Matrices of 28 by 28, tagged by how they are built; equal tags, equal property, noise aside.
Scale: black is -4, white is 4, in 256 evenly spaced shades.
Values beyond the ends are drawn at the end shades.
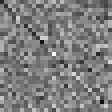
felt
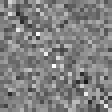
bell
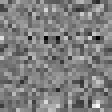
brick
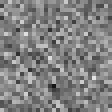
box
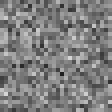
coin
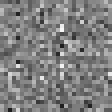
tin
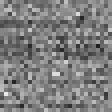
coin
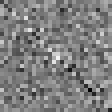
felt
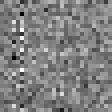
tin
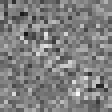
bell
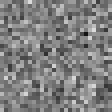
coin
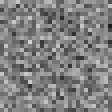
coin
